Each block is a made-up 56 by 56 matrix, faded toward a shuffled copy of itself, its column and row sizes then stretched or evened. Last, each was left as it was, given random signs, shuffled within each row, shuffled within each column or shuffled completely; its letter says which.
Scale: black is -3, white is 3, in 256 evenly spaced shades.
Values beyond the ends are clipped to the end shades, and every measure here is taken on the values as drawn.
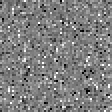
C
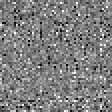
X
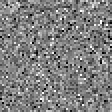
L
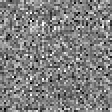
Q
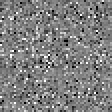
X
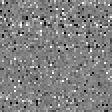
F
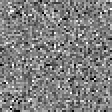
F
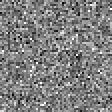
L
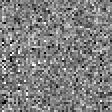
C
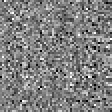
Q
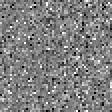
C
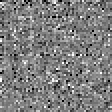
X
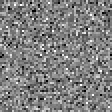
L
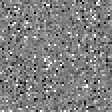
C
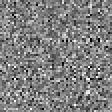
Q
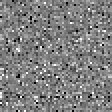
X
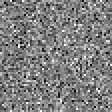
L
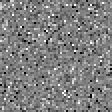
L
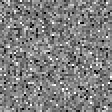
L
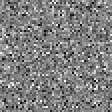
F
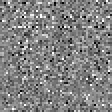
X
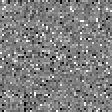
F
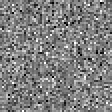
C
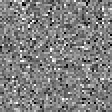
Q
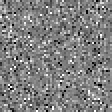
C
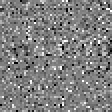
Q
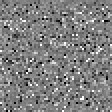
F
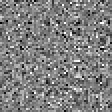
Q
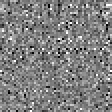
Q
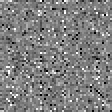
Q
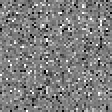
X
